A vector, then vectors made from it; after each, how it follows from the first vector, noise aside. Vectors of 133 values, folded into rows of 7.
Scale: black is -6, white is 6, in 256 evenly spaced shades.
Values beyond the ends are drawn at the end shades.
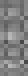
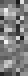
wrapped around, scaled up.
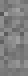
reversed, shrunk.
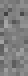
reversed, negated, partly zeroed.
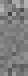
wrapped around, partly zeroed.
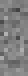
reversed, negated, partly zeroed.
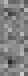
wrapped around, negated.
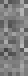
wrapped around, negated.
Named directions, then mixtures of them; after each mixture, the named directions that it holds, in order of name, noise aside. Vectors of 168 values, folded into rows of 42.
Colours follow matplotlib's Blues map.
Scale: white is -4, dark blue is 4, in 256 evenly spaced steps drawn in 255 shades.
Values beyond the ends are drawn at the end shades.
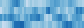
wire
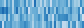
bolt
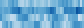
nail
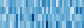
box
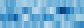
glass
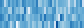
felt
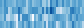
box, glass, nail.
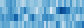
box, glass.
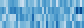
box, nail.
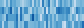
bolt, box, glass.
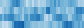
wire.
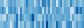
box.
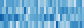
felt, glass.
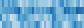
nail.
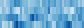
box, nail, wire.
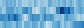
glass.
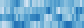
wire.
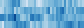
glass, wire.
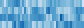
felt, wire.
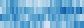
glass, nail, wire.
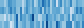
box.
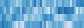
box, glass, wire.
